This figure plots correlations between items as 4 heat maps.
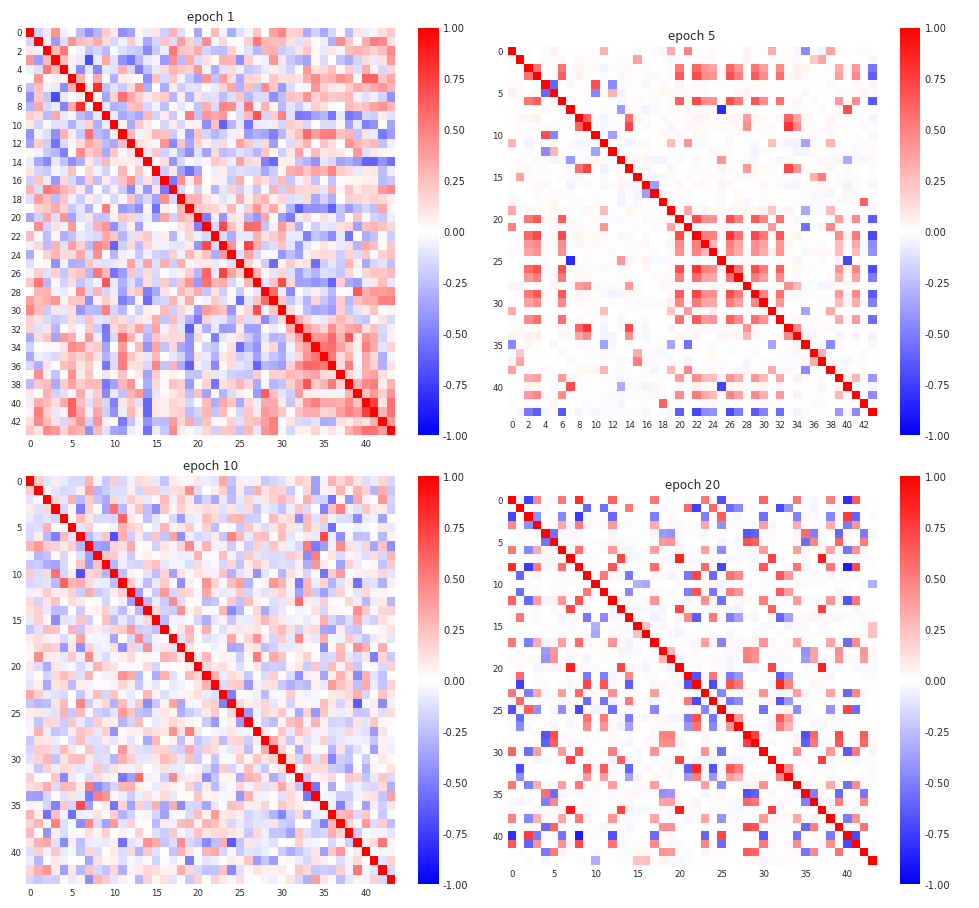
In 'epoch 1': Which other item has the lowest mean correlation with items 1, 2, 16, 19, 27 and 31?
36
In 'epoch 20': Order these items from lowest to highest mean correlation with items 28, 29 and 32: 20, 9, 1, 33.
1, 20, 33, 9
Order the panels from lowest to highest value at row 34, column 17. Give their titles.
epoch 10, epoch 5, epoch 1, epoch 20
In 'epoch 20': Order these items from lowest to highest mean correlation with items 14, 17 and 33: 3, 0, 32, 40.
40, 32, 3, 0
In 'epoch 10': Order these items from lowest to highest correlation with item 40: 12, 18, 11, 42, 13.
13, 11, 42, 12, 18
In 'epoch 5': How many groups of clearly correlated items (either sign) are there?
8
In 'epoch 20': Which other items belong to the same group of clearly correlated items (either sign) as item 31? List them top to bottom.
7, 13, 20, 37
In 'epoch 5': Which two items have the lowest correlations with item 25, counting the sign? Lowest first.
7, 40
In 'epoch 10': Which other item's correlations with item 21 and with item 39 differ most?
11
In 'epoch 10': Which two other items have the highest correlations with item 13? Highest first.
32, 17
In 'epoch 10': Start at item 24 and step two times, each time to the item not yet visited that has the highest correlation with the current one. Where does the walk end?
35
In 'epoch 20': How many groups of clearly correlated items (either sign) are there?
5
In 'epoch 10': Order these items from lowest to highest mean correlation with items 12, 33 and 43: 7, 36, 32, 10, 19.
32, 36, 10, 19, 7
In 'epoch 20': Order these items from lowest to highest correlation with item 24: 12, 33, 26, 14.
26, 33, 12, 14
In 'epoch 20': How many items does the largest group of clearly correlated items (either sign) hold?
14
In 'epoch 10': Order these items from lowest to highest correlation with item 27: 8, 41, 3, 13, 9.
41, 3, 8, 13, 9
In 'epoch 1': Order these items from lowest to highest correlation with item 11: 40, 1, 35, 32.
1, 40, 32, 35
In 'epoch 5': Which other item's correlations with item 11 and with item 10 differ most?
4
